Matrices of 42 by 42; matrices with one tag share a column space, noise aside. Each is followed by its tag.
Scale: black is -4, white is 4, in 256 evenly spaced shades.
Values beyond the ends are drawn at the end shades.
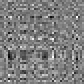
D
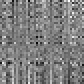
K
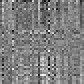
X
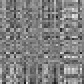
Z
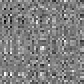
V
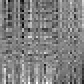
Z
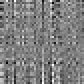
K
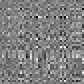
D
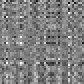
K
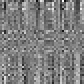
X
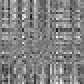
Z
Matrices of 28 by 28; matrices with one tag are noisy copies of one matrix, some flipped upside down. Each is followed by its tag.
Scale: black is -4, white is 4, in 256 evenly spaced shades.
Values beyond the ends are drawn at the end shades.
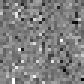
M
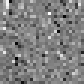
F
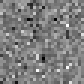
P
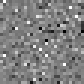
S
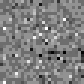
S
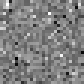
F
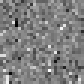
F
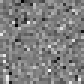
F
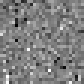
F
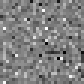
S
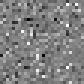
P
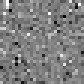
F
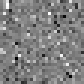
F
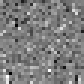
F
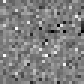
S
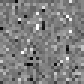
P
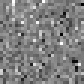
M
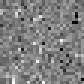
M
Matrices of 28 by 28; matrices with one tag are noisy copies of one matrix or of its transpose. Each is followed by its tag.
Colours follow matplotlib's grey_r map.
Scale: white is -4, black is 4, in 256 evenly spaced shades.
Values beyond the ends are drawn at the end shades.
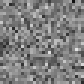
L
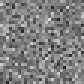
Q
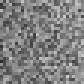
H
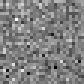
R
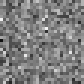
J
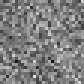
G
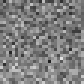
H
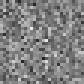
G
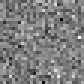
J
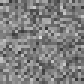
R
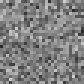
L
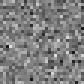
J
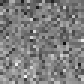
H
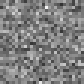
L
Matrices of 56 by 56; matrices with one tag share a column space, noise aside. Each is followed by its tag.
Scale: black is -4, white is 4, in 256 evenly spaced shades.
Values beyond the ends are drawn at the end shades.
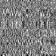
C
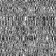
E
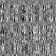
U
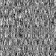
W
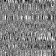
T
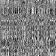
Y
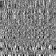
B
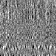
B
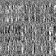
U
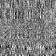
B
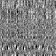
B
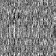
W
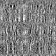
U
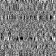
T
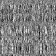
U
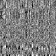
B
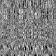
B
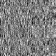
W
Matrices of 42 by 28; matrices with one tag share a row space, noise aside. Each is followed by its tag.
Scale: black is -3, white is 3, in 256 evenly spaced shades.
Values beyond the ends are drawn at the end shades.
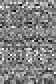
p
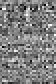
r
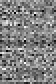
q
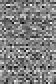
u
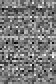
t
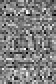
u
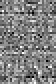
t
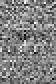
q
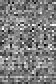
t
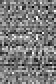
p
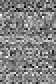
p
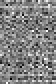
p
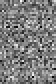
t
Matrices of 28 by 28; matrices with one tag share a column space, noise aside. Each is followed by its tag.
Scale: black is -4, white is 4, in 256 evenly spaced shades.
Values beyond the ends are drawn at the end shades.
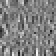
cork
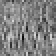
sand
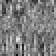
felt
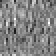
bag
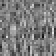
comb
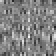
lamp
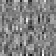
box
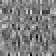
lamp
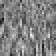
comb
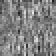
felt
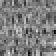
cork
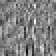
comb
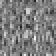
lamp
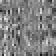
lamp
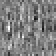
sand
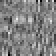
box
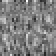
box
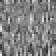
box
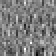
cork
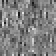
bag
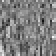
comb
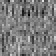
felt
